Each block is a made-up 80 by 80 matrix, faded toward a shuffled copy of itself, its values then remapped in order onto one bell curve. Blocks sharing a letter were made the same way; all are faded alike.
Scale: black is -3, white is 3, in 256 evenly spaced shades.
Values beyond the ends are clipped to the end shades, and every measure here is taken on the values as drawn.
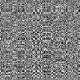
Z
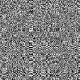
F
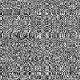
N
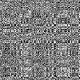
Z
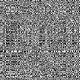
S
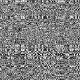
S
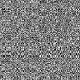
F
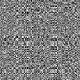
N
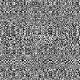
S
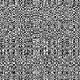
Z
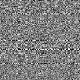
S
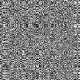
N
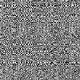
S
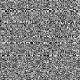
S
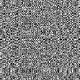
F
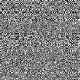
S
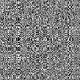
N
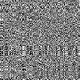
F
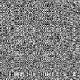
F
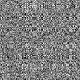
F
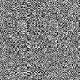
F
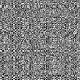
F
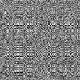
Z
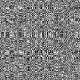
Z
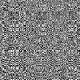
N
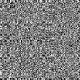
F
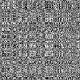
N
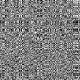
Z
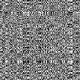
Z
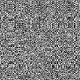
F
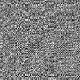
F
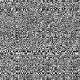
S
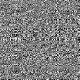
S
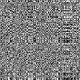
N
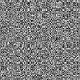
N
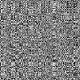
F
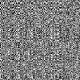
F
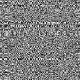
S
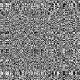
N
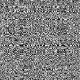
S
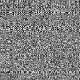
S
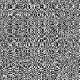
N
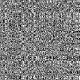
F
